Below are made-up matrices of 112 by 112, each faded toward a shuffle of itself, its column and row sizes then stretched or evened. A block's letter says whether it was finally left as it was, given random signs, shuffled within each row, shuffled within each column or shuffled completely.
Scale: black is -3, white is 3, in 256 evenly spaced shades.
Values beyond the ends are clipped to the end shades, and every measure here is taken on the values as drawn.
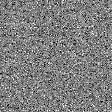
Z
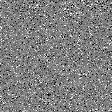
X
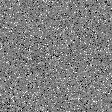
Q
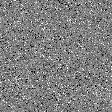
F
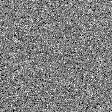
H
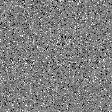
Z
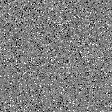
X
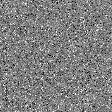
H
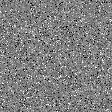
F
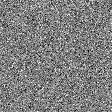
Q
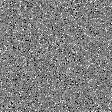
F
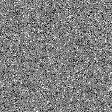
X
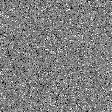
H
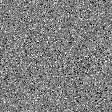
F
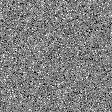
Q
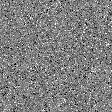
Q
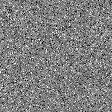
Q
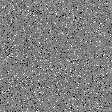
H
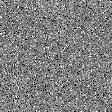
X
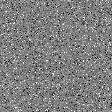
X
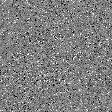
Z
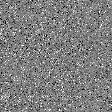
Z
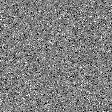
F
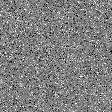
Q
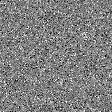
F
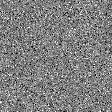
F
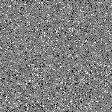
X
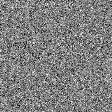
F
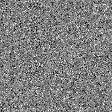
Z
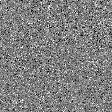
Z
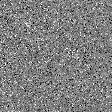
H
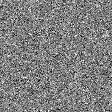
F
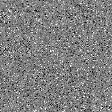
X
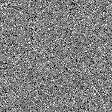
Z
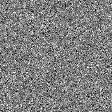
H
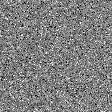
F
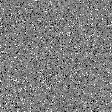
Z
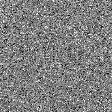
X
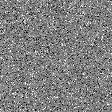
F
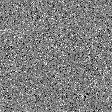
F
